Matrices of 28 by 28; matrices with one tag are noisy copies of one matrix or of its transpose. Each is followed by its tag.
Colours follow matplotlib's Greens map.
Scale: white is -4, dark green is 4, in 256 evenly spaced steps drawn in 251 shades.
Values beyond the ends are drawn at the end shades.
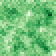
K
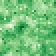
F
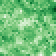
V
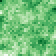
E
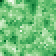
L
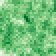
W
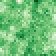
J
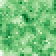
W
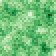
K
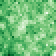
V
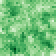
K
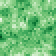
J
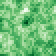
F
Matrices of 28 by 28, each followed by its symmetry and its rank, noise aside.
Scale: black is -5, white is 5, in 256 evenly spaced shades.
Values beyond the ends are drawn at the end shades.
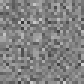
symmetric, rank six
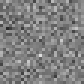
no symmetry, rank seven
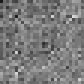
symmetric, rank six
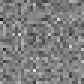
no symmetry, rank eight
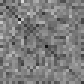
symmetric, rank eight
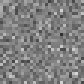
no symmetry, rank seven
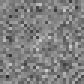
symmetric, rank seven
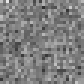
no symmetry, rank eight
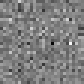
no symmetry, rank six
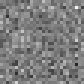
no symmetry, rank six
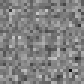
symmetric, rank seven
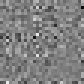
antisymmetric, rank six
